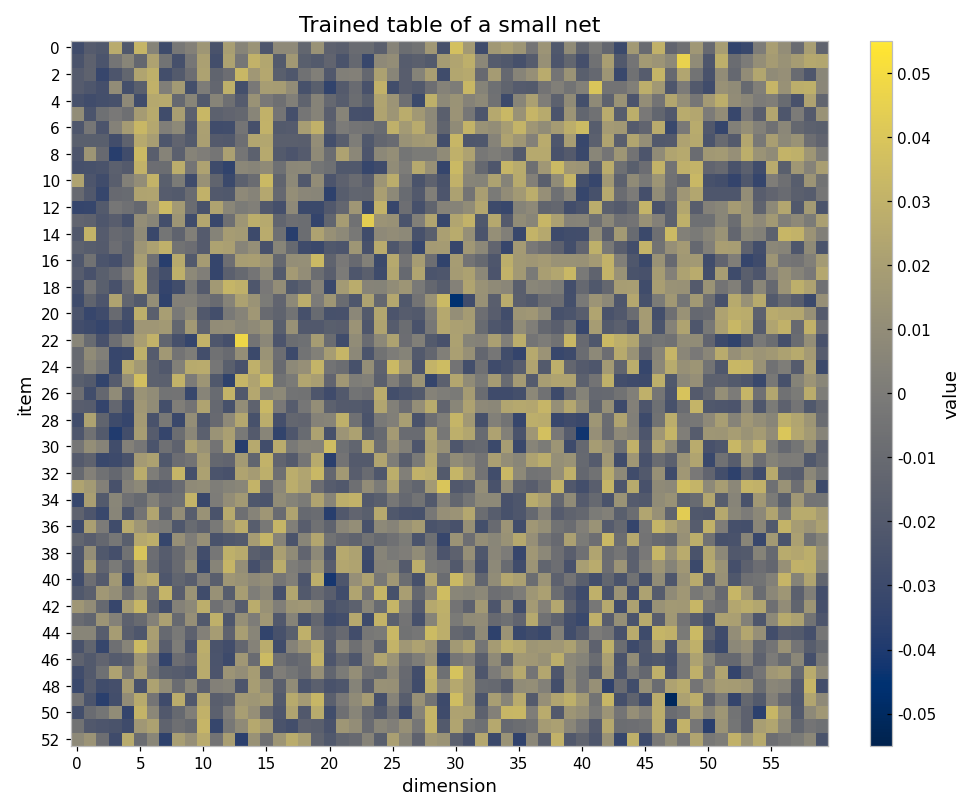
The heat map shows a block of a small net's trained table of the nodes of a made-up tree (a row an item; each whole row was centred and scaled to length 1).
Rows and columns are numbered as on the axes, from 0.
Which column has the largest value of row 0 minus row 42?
3
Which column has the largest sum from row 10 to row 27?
5
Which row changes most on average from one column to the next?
49
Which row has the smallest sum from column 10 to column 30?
12
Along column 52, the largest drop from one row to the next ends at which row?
22
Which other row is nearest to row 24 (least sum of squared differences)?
42
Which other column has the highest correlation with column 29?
52
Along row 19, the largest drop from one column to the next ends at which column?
30
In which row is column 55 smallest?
44
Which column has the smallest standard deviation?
2
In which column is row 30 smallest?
13
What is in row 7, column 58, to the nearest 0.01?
-0.01
